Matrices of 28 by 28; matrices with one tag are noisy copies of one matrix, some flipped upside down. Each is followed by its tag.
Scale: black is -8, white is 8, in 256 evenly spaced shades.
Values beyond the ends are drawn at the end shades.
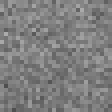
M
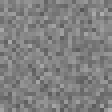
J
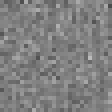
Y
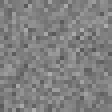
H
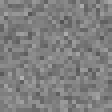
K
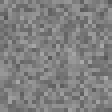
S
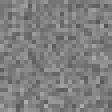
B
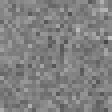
J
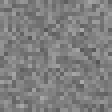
H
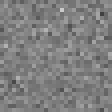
K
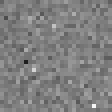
S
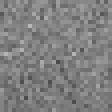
M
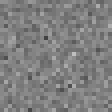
H
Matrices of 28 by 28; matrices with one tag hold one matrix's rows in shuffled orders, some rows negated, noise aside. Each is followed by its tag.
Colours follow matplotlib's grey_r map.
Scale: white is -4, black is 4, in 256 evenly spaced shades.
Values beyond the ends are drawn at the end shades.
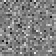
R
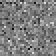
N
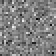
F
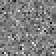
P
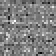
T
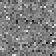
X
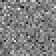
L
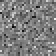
F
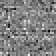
T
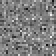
X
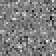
X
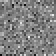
N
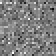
N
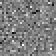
F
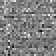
T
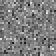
N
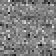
T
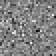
F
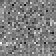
N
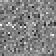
N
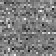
T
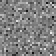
X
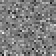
P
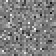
R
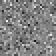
R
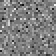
L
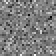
R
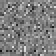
N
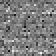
T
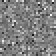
P
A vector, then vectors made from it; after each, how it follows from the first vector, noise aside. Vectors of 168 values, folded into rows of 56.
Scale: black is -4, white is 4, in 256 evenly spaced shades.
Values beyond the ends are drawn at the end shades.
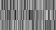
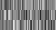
reversed.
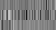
reversed, partly zeroed.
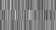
negated, shrunk.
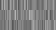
negated, shrunk.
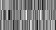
reversed, negated.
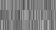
wrapped around, negated, shrunk.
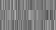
negated, shrunk.
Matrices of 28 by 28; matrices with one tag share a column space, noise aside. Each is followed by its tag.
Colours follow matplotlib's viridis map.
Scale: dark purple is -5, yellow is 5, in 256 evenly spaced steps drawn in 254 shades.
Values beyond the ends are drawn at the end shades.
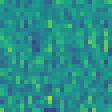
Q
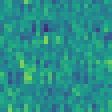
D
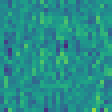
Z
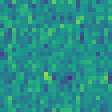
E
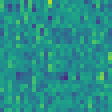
E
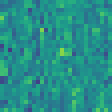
Z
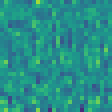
Q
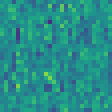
E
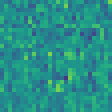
E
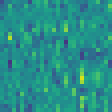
D
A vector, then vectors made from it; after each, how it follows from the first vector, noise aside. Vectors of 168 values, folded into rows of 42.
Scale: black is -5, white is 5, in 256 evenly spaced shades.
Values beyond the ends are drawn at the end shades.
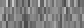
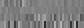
reversed, negated, partly zeroed.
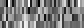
negated, scaled up.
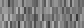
wrapped around, negated.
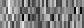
wrapped around, negated, scaled up.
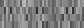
wrapped around, negated.
